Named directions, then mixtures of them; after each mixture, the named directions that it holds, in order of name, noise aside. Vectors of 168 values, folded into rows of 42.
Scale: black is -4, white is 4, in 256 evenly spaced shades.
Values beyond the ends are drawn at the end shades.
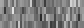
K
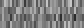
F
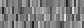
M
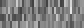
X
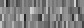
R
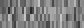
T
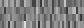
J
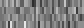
J.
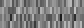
F.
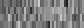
M, T.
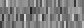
R.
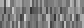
K, R.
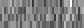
F, K, X.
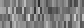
F, T.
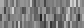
K.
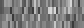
F, T, X.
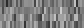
F, R, T.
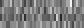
F, X.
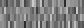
J.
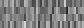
J.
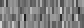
R, X.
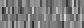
M.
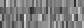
R.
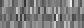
F, X.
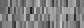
T.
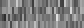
X.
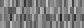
F.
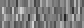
M, X.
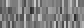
F, R, T.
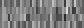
J, M.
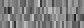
F, J, T.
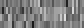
M, T.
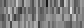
F, X.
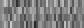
F, X.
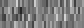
M, X.
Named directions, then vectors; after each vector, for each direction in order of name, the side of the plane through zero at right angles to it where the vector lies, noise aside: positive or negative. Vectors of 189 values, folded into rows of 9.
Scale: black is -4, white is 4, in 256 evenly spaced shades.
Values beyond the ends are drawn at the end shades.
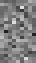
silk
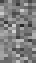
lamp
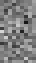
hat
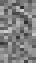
positive, positive, negative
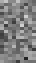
negative, negative, negative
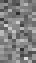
positive, positive, positive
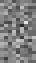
negative, positive, positive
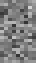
positive, negative, positive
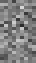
negative, positive, positive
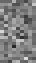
positive, positive, positive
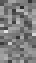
positive, positive, negative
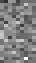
positive, positive, positive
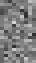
positive, negative, positive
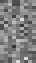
positive, positive, positive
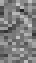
negative, negative, positive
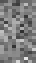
positive, positive, positive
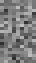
positive, negative, negative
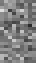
negative, positive, negative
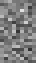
negative, positive, negative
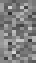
negative, positive, positive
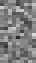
positive, positive, negative
